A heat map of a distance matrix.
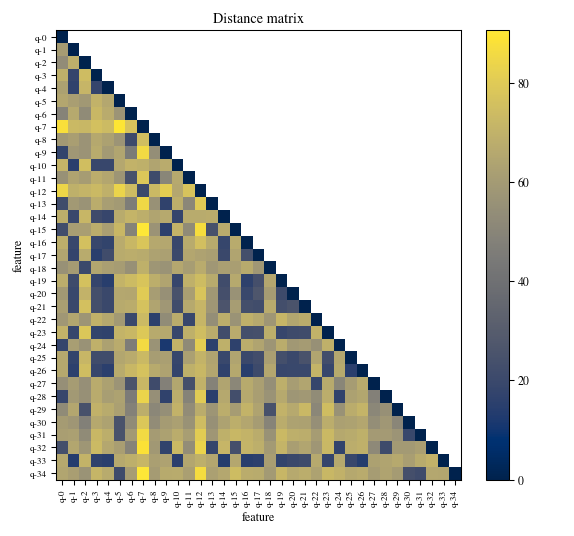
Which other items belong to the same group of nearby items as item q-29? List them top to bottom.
q-2, q-18
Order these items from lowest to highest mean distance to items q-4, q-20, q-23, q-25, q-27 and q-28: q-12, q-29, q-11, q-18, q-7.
q-11, q-18, q-29, q-12, q-7
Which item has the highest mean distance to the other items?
q-7
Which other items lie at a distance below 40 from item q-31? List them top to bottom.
q-5, q-30, q-34
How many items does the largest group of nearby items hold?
14
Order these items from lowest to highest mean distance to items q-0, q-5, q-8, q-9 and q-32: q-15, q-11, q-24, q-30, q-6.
q-24, q-15, q-6, q-11, q-30
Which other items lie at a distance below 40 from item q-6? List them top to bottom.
q-8, q-11, q-22, q-27
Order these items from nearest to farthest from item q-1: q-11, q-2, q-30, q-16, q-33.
q-33, q-16, q-30, q-11, q-2
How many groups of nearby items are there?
6
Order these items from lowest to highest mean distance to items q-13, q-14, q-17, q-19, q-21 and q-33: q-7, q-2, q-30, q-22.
q-30, q-22, q-2, q-7
